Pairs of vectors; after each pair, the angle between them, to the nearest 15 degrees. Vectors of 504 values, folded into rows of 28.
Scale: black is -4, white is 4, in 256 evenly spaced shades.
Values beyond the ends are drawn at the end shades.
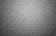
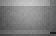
30 degrees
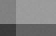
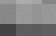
15 degrees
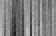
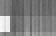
60 degrees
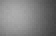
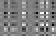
90 degrees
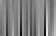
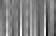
165 degrees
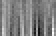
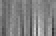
165 degrees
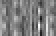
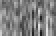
30 degrees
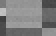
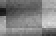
135 degrees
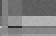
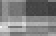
45 degrees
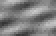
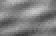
30 degrees
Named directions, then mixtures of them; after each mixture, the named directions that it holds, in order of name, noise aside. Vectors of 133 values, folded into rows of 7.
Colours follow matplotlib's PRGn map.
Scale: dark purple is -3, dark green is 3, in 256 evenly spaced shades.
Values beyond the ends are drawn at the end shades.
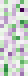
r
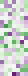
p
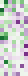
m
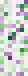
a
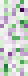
r.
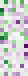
m.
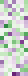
p.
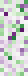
a.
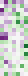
m.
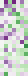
m, p.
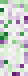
m, p.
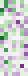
m.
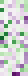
m, p.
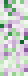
m, p.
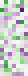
m, r.
